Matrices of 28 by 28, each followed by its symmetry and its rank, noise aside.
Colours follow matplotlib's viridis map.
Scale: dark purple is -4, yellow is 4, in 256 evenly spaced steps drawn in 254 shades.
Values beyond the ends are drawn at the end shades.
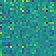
antisymmetric, rank six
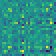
symmetric, rank three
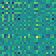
symmetric, rank three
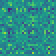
symmetric, rank three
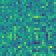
no symmetry, rank four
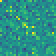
symmetric, rank six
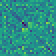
symmetric, rank six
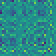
symmetric, rank three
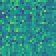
antisymmetric, rank six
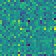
antisymmetric, rank four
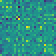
symmetric, rank three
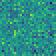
symmetric, rank six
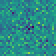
symmetric, rank six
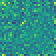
symmetric, rank six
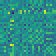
symmetric, rank four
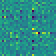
no symmetry, rank three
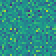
antisymmetric, rank six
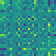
symmetric, rank three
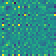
no symmetry, rank three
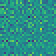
no symmetry, rank three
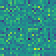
no symmetry, rank four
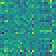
no symmetry, rank four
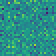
antisymmetric, rank six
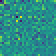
symmetric, rank four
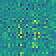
no symmetry, rank four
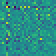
no symmetry, rank four
